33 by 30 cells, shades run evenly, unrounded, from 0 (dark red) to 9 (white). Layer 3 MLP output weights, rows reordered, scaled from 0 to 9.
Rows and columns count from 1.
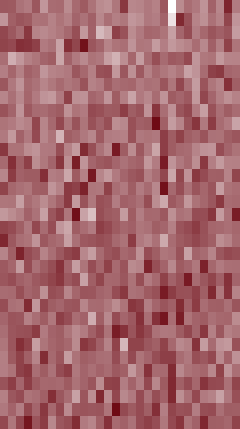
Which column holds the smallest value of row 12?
15
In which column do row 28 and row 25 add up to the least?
21
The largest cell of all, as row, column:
1, 22
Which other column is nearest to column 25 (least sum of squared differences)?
17
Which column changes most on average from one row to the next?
11
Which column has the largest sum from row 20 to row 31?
10
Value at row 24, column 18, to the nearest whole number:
2
